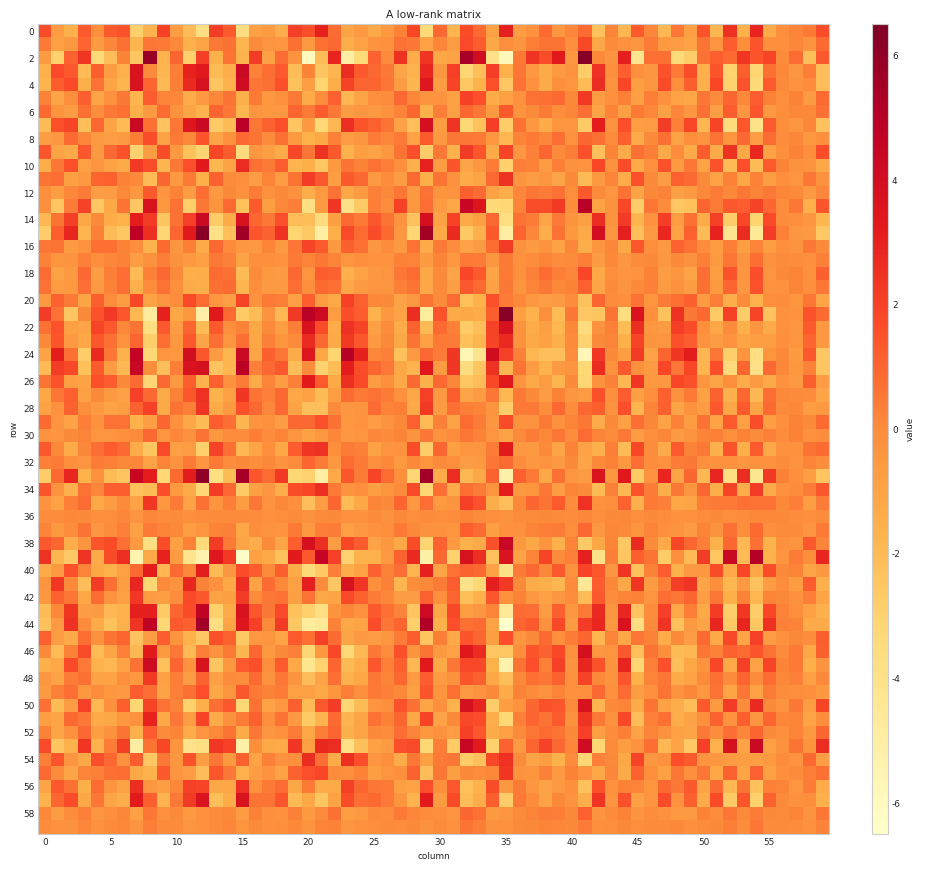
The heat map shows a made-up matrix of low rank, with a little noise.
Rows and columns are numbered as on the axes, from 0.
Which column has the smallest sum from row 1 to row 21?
35
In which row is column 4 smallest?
2
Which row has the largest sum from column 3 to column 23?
24
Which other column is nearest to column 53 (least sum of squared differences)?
55
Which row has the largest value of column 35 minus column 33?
21
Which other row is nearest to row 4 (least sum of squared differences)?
57
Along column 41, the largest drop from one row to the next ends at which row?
3
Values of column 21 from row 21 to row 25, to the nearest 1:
4 2 1 -1 -3
